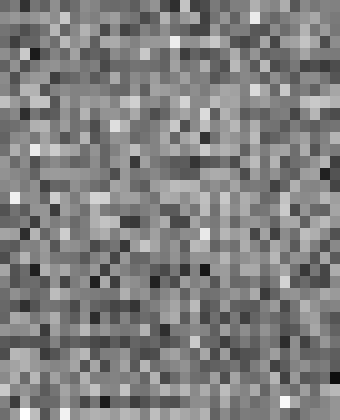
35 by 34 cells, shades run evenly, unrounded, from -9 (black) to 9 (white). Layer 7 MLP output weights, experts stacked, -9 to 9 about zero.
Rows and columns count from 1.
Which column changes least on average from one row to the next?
8
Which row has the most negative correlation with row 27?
18
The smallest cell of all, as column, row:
34, 32
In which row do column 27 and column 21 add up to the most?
20
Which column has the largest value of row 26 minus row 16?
28
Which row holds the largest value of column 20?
29
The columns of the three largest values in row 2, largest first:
26, 7, 17
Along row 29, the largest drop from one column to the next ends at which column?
21
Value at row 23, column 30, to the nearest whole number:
-1
